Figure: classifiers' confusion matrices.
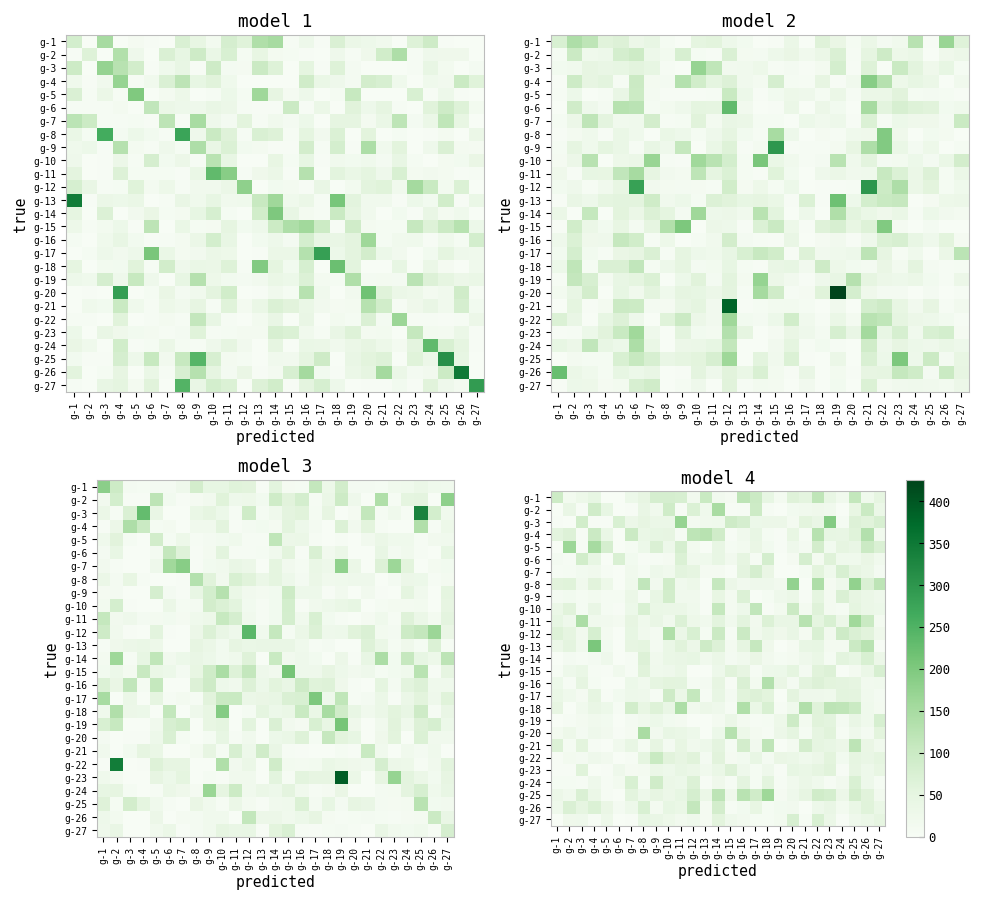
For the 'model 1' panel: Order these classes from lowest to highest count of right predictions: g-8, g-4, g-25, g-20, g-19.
g-19, g-4, g-20, g-8, g-25
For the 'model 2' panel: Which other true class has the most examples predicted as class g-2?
g-1
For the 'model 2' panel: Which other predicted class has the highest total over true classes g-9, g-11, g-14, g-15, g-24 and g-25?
g-22
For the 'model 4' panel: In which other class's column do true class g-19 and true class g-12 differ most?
g-10
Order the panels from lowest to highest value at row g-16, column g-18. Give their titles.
model 2, model 1, model 3, model 4
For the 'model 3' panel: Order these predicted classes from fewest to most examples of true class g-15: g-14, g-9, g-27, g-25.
g-14, g-27, g-9, g-25
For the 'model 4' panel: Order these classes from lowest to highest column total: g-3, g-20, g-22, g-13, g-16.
g-13, g-3, g-20, g-16, g-22
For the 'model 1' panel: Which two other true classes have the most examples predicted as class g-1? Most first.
g-13, g-7
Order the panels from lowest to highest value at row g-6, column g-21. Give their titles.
model 3, model 1, model 4, model 2
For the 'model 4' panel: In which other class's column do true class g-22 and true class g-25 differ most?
g-18
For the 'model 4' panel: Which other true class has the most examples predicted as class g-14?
g-2
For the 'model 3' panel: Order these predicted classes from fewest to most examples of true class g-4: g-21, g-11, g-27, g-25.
g-11, g-27, g-21, g-25
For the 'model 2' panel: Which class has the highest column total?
g-12
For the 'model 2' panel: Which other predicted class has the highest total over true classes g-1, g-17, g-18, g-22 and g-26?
g-2
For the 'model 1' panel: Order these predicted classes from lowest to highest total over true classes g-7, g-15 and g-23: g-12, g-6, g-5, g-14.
g-5, g-12, g-6, g-14
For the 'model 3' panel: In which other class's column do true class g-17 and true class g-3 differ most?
g-25
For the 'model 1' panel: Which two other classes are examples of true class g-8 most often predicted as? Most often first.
g-3, g-10
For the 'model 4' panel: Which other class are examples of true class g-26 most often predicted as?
g-12
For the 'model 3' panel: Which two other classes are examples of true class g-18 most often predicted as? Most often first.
g-10, g-2
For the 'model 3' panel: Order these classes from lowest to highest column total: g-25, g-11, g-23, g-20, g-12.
g-20, g-23, g-11, g-12, g-25
